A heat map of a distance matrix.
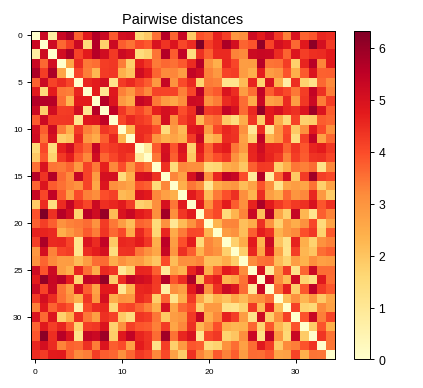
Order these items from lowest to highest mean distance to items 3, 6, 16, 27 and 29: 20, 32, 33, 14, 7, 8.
20, 14, 33, 7, 8, 32
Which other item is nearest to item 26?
32
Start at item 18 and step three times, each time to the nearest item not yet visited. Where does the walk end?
12
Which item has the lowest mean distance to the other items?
24
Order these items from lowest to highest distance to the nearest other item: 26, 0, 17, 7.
0, 26, 17, 7
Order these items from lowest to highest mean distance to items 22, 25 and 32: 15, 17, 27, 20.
20, 17, 27, 15
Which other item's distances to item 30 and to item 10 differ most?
3
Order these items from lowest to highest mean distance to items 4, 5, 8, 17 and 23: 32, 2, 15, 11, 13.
11, 32, 13, 15, 2
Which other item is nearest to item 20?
16
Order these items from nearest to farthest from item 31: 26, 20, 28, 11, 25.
26, 28, 20, 25, 11
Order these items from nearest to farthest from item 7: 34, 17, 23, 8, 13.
17, 34, 23, 13, 8
